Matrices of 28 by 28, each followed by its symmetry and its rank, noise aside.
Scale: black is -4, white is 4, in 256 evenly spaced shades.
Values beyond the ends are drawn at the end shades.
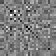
symmetric, rank four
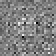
symmetric, rank four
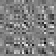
antisymmetric, rank two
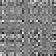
no symmetry, rank three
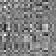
no symmetry, rank three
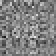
no symmetry, rank four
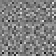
antisymmetric, rank four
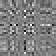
antisymmetric, rank two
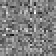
antisymmetric, rank four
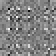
symmetric, rank three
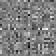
antisymmetric, rank four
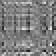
antisymmetric, rank two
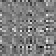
antisymmetric, rank two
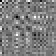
symmetric, rank two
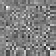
symmetric, rank three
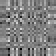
no symmetry, rank two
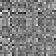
no symmetry, rank four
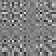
antisymmetric, rank two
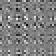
antisymmetric, rank two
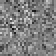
antisymmetric, rank four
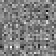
antisymmetric, rank four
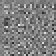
no symmetry, rank four
